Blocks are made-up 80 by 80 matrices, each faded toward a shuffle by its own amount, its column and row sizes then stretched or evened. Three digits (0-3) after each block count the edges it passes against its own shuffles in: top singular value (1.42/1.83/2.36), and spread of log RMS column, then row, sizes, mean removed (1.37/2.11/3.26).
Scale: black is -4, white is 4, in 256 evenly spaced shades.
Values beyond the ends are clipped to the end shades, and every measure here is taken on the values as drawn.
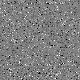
0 0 1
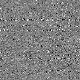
1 1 2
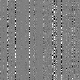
3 3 0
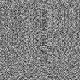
2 0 0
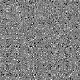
2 1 1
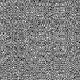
3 0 0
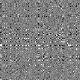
3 2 2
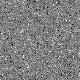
0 1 0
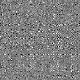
2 1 2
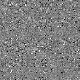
1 1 2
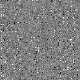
1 2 1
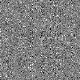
1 2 0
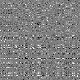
3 1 2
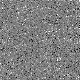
1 1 0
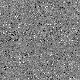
0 0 1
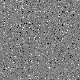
1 1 1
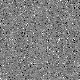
0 1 1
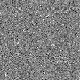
2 0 0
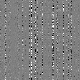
3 3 0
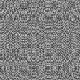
3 0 1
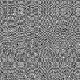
3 0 1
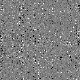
0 2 1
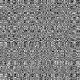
3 1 2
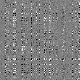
3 3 2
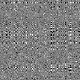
3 2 2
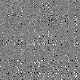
1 2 2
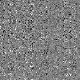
1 2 1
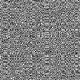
3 1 1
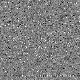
1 0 1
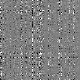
1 3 2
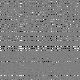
3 1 3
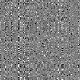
3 2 0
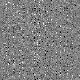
1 2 0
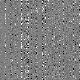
2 3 1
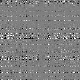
1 2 3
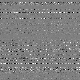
1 0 3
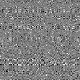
3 0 2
